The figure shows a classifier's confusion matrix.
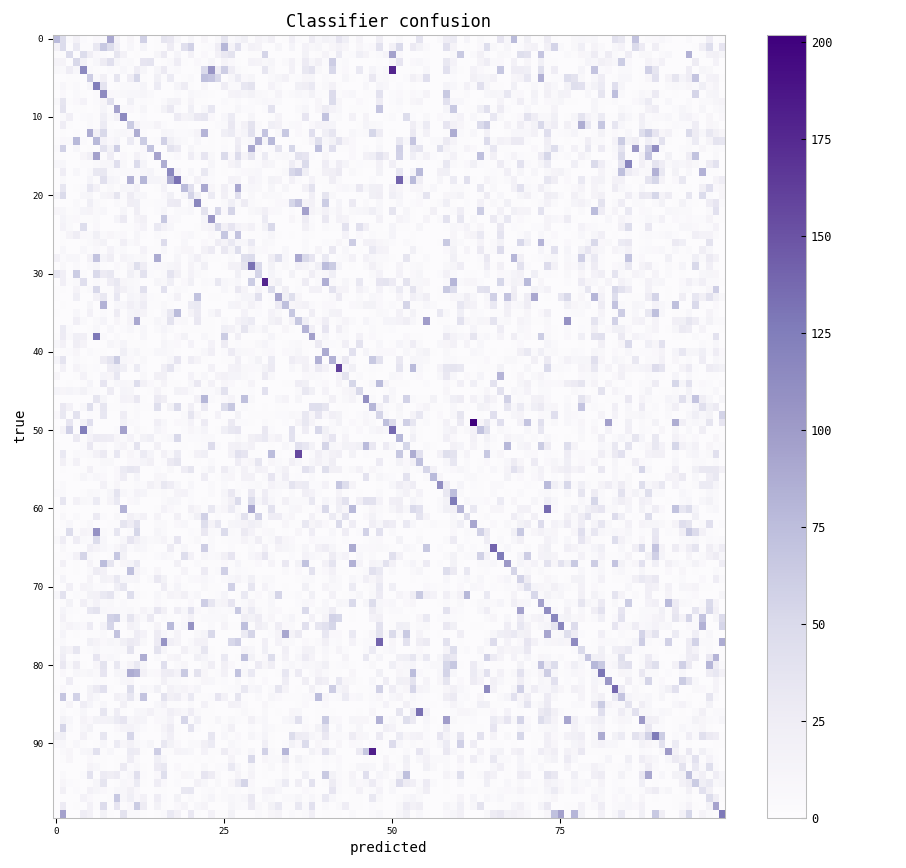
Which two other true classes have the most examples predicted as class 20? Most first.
75, 1
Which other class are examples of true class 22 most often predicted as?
37
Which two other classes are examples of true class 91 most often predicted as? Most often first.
47, 34
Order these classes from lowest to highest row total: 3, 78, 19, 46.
78, 3, 19, 46
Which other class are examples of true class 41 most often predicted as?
39
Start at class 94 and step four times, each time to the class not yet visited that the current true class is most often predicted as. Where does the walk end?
27
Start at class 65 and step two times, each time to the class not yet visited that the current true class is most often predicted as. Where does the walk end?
48
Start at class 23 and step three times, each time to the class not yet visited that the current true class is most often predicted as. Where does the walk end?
81
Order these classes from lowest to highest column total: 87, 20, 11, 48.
20, 87, 11, 48
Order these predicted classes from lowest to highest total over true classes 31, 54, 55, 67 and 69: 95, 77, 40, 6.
6, 95, 77, 40
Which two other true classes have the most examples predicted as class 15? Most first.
28, 91
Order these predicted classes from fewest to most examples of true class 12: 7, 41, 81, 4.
4, 81, 41, 7
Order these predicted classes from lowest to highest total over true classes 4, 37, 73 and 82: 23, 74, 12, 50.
12, 74, 23, 50
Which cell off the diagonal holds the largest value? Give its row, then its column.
49, 62
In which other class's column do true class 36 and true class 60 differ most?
73
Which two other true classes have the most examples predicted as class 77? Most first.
99, 67
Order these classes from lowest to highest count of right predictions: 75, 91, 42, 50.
91, 75, 50, 42
